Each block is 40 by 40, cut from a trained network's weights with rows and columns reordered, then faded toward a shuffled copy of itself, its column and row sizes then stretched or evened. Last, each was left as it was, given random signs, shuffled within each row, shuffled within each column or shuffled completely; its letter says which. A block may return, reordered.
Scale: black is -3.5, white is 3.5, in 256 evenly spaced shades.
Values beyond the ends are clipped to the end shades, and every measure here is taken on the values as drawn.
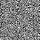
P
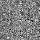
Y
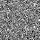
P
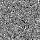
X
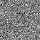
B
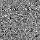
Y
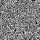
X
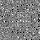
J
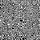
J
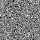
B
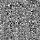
J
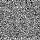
X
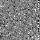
P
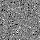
X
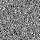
X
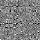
J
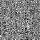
J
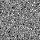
X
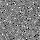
X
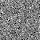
X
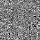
J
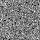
X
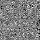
J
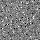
X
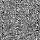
P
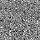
Y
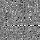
J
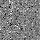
P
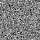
X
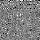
J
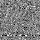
B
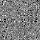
Y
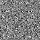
B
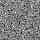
X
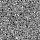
X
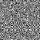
J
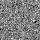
X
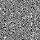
P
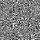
J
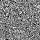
X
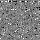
B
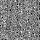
P
